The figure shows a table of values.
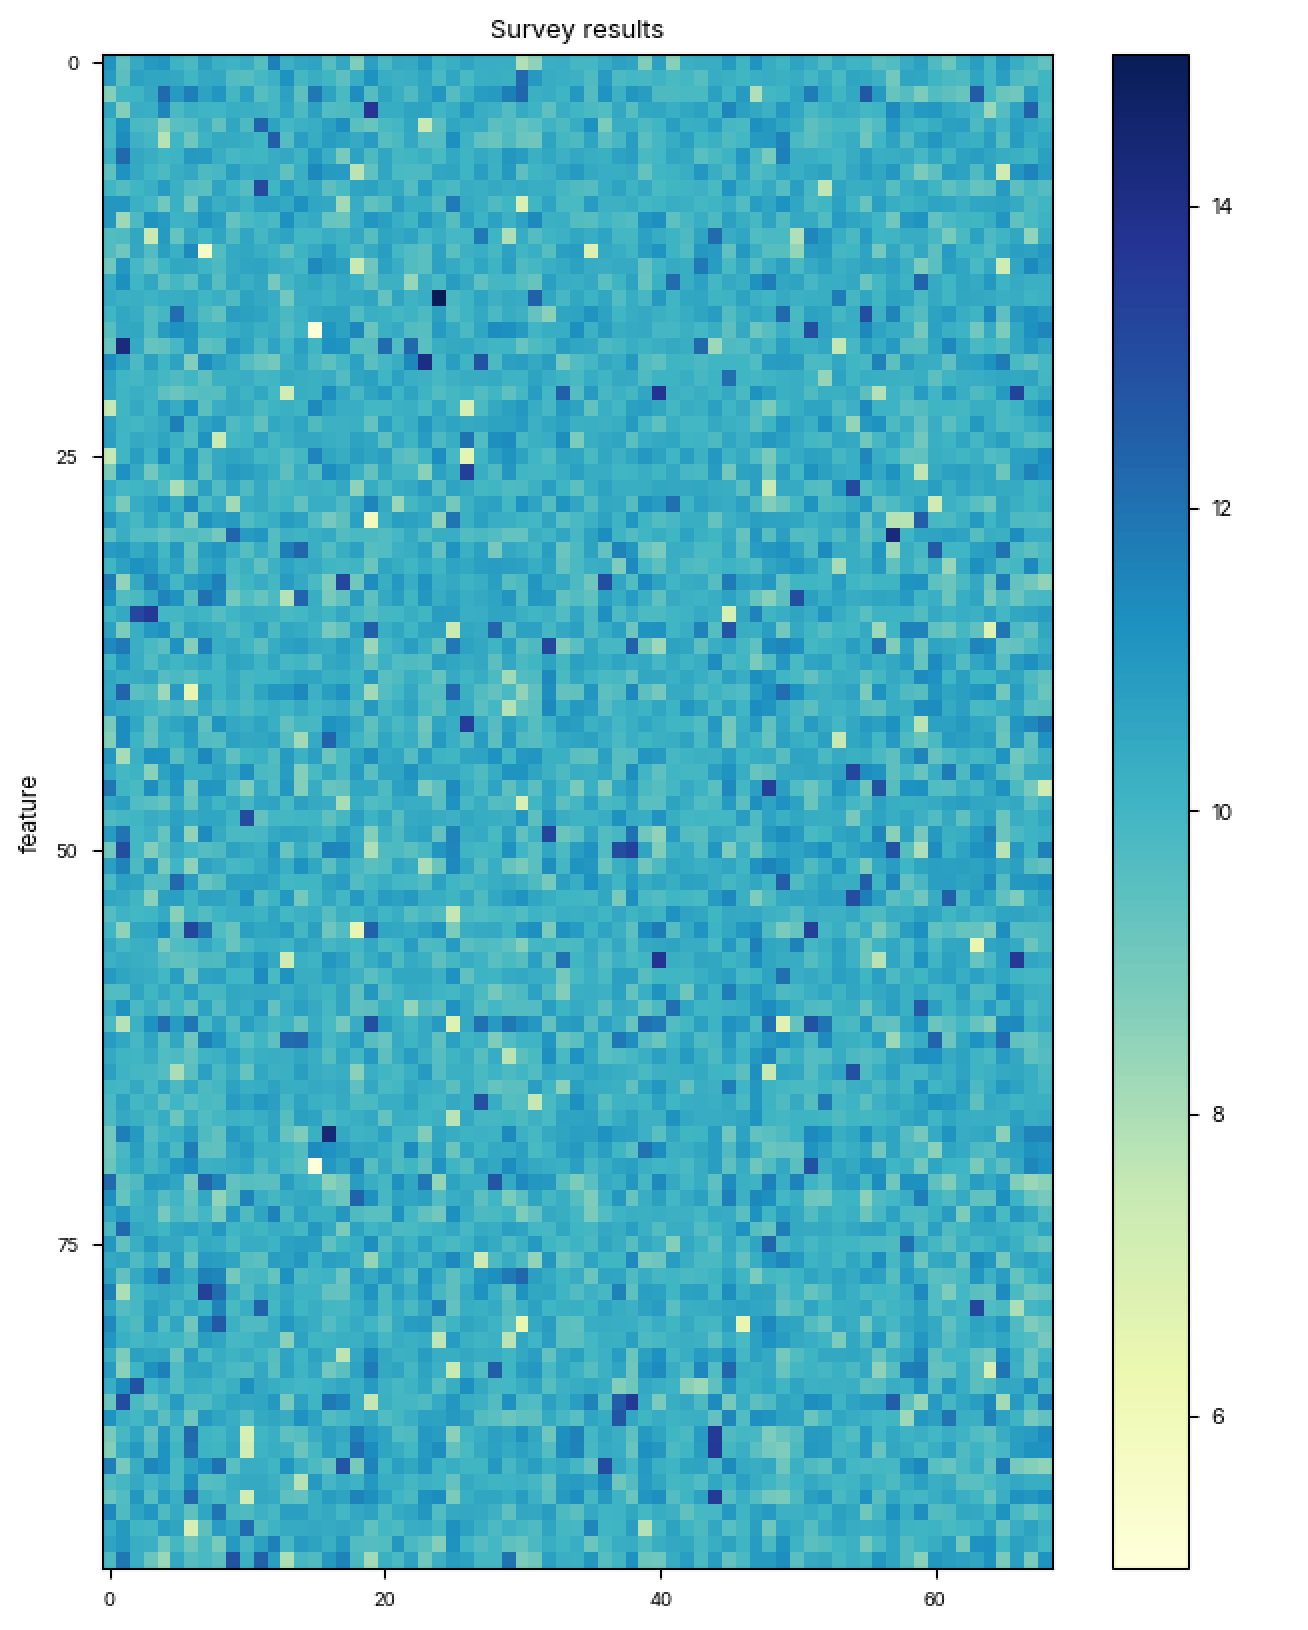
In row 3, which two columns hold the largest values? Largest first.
19, 67
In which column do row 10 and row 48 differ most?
10
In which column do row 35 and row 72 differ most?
45
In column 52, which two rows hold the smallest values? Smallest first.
8, 20
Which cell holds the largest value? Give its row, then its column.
15, 24
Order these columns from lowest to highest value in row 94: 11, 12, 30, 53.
30, 53, 11, 12
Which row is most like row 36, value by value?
83
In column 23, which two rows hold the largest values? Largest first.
19, 71
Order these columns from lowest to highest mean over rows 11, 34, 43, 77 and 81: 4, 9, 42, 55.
9, 42, 55, 4
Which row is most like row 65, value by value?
59
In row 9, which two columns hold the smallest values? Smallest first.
30, 17
